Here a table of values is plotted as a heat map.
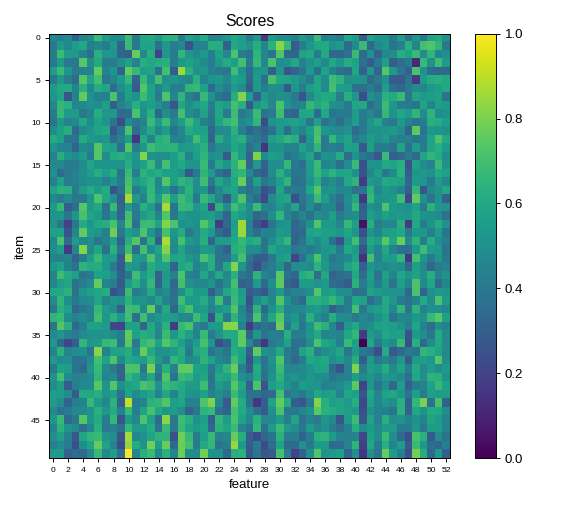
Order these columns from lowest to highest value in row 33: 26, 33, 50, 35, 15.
26, 33, 35, 15, 50
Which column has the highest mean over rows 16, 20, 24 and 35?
15
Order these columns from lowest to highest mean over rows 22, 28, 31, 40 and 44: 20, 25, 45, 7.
45, 7, 25, 20
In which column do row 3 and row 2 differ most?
48
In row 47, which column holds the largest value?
10
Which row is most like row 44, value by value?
16
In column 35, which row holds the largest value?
43
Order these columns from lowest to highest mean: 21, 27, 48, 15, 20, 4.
21, 27, 4, 48, 20, 15
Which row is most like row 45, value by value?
20
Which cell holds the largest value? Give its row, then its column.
49, 10
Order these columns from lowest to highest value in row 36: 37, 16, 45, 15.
45, 37, 16, 15
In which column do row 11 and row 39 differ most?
40
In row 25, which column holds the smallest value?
2
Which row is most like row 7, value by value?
23
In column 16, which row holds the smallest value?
34
